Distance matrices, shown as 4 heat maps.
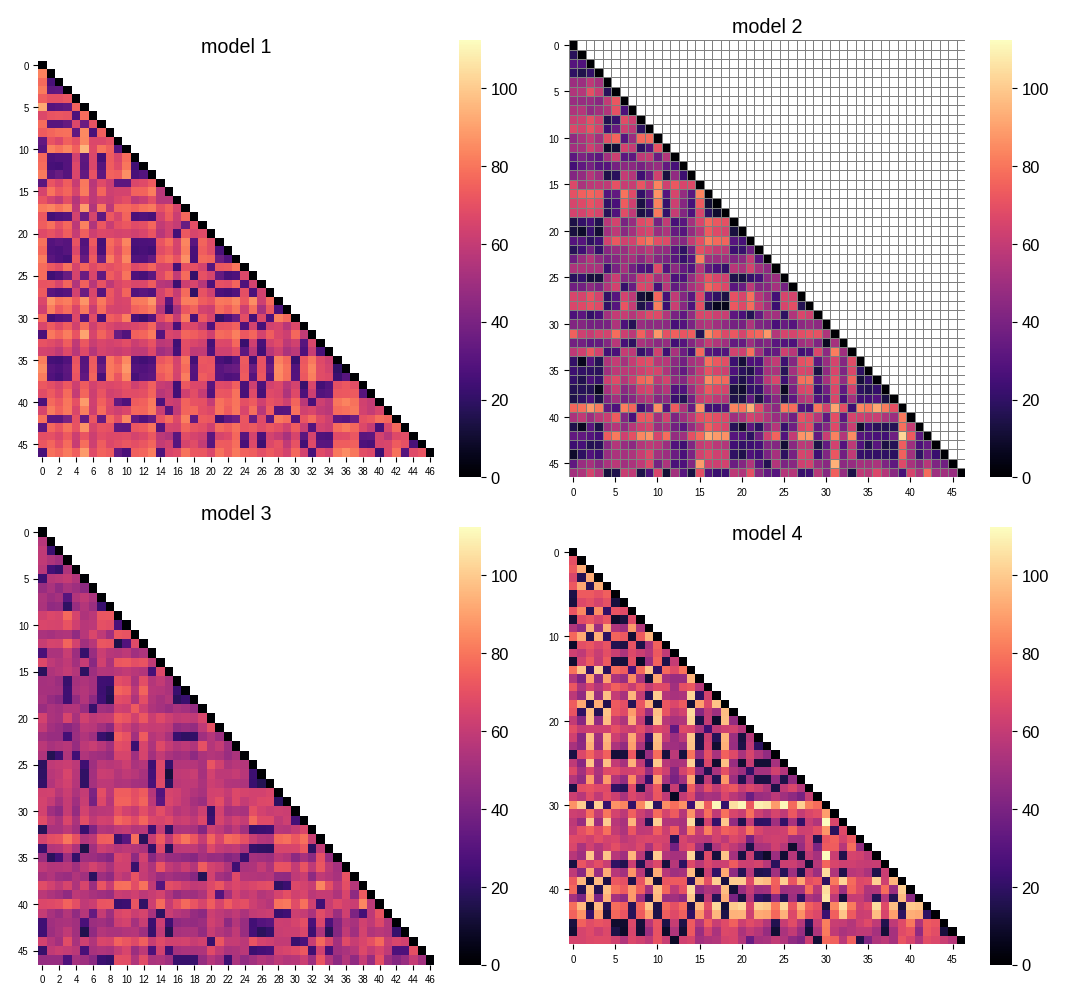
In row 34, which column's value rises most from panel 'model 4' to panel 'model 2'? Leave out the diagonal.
46
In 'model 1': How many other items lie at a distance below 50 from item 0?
7
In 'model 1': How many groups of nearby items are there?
6
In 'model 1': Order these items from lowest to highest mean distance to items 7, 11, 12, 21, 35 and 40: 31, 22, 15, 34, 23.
22, 23, 34, 31, 15
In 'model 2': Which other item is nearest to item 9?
27
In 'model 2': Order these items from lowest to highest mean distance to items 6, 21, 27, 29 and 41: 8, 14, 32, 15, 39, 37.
37, 32, 14, 8, 15, 39
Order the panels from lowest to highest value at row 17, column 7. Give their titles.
model 3, model 2, model 1, model 4
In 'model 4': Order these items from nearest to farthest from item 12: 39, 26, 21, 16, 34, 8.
34, 21, 26, 16, 8, 39
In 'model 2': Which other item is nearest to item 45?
23
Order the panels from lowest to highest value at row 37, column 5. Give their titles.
model 4, model 1, model 3, model 2
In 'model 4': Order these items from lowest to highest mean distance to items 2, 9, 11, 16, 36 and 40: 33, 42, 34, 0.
0, 34, 33, 42
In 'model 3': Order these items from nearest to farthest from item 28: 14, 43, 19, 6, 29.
29, 14, 6, 19, 43
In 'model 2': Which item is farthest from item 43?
39
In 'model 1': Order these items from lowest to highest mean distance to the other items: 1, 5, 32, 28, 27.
27, 1, 5, 32, 28
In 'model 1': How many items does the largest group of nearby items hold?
19
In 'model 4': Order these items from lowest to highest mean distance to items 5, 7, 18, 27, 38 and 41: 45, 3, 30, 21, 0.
45, 0, 21, 3, 30
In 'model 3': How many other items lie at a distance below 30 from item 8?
7
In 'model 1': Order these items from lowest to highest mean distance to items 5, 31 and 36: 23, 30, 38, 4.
30, 23, 38, 4
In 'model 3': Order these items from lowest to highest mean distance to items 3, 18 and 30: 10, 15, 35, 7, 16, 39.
16, 7, 35, 39, 15, 10
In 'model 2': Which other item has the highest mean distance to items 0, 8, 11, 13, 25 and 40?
31
